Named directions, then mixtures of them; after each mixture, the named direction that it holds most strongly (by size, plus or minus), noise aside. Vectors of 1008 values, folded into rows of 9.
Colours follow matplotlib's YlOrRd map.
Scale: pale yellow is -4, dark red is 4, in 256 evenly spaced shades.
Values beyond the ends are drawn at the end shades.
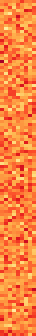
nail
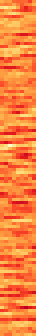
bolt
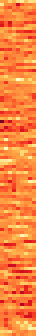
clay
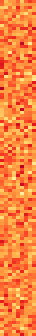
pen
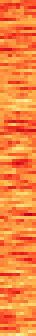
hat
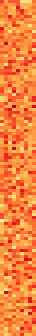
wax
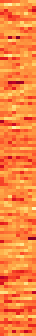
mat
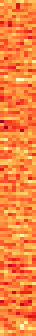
clay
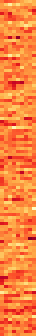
mat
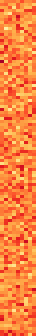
nail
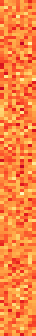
pen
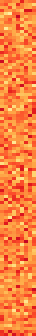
nail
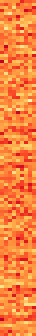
nail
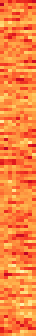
clay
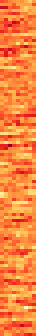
bolt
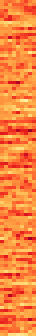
hat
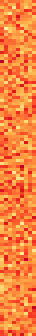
nail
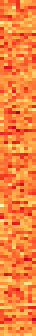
wax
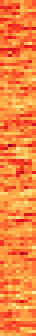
bolt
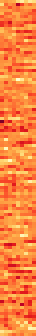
clay
